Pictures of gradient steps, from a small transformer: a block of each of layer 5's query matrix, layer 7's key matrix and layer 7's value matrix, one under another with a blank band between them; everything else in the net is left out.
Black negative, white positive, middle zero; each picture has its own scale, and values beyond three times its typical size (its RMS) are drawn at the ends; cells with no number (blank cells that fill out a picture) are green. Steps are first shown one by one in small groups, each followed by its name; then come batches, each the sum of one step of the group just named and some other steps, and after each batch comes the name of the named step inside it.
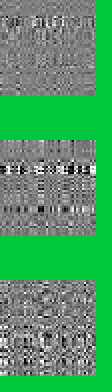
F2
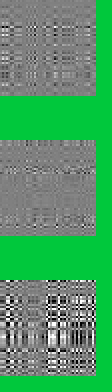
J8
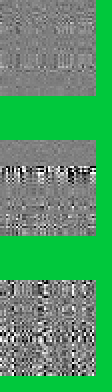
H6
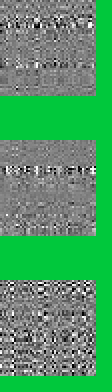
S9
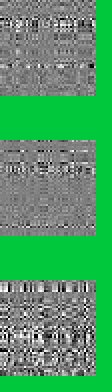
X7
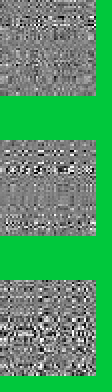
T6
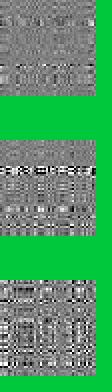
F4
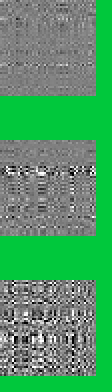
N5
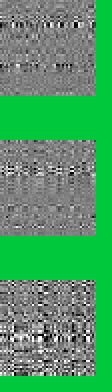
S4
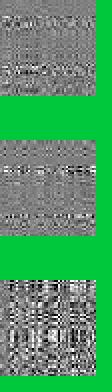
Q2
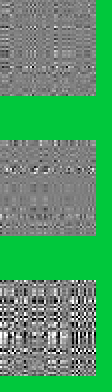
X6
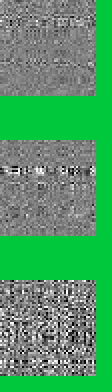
N5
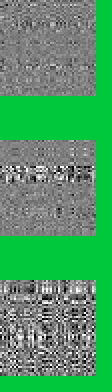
S4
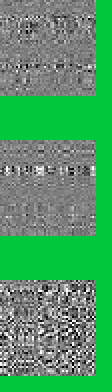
S4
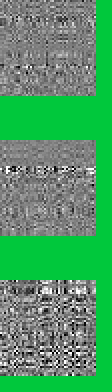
F4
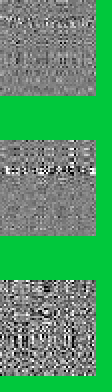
N5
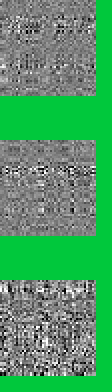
X7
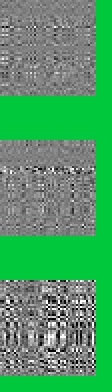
J8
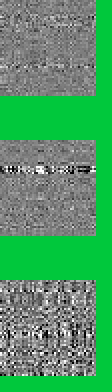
X7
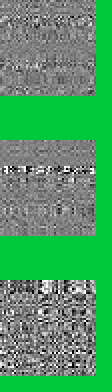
S9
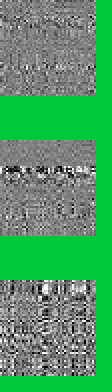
H6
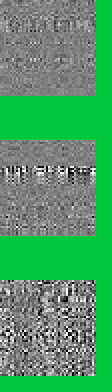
H6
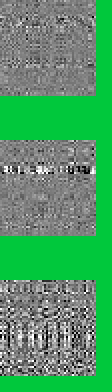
X7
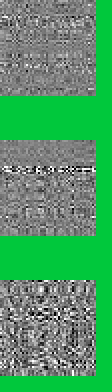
N5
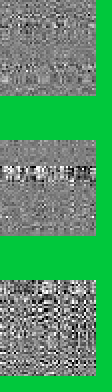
X6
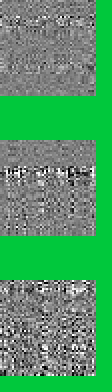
H6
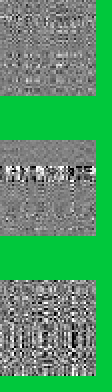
N5
